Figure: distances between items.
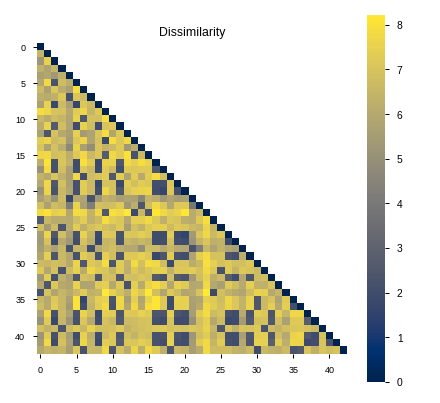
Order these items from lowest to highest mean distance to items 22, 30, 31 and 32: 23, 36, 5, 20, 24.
36, 20, 5, 24, 23
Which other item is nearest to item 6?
35
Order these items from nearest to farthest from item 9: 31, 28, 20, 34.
28, 31, 20, 34
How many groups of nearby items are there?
8
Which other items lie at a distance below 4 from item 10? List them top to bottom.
6, 18, 30, 35, 36, 42
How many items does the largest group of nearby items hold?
16
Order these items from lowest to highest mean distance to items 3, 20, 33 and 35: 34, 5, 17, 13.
17, 5, 34, 13
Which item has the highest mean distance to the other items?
23
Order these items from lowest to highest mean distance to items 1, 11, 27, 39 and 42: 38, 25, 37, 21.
38, 37, 25, 21
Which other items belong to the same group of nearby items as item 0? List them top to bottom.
24, 34
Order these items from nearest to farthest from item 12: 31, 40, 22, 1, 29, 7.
1, 22, 7, 31, 40, 29
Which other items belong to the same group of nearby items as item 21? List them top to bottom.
4, 7, 28
